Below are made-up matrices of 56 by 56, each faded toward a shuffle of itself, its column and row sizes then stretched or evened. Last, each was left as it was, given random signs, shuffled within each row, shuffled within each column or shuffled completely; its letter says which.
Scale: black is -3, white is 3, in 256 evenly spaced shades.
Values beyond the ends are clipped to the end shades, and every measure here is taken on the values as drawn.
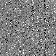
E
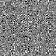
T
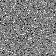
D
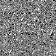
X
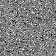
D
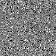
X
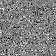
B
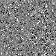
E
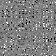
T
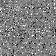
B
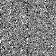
E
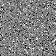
E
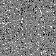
E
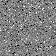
D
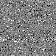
B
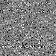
B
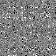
X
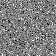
D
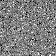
D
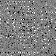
T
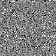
T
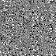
X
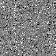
E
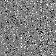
E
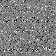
B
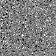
E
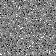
D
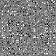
T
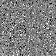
E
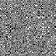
T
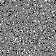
B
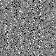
E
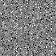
E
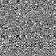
T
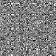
T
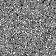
D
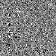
X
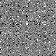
T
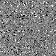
B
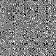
T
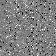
E
